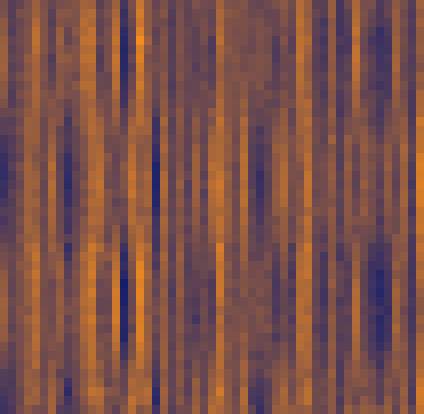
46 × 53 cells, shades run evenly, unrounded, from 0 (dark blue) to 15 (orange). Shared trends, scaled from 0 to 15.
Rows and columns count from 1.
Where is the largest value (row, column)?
5, 18
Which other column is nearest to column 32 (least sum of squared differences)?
34
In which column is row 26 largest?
53
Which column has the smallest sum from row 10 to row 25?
20
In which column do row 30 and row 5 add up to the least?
16
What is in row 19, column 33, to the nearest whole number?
3
